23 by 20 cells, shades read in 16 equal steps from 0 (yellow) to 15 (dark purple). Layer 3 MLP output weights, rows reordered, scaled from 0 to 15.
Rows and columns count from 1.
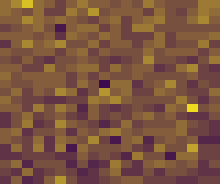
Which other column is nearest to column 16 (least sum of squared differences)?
12
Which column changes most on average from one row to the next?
18
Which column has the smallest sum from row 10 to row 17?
6
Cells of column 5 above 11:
4
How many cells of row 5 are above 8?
16
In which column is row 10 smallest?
1
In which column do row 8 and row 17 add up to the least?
14
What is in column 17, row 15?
11
